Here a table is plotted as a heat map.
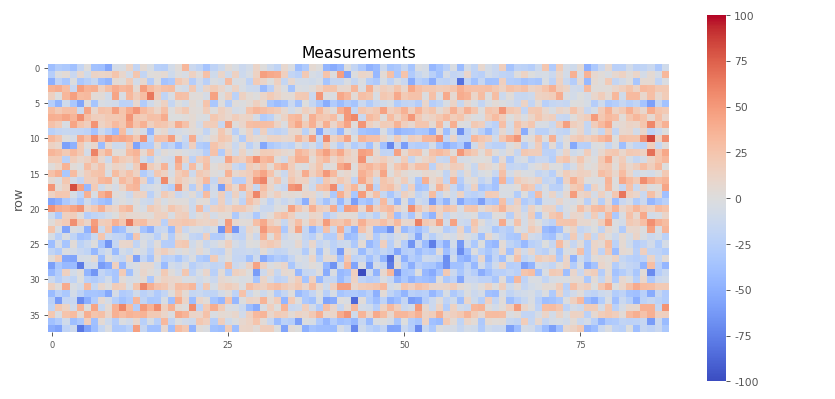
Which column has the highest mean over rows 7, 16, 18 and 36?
16
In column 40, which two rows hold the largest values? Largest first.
17, 20
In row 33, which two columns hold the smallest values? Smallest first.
43, 4
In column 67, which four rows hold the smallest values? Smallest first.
28, 9, 25, 2
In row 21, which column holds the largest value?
84
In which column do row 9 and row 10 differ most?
85
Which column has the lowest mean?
58
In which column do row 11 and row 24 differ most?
30
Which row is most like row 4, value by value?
35
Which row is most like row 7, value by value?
20
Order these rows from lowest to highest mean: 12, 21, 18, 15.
21, 18, 15, 12
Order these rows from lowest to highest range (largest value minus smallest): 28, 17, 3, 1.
3, 1, 28, 17
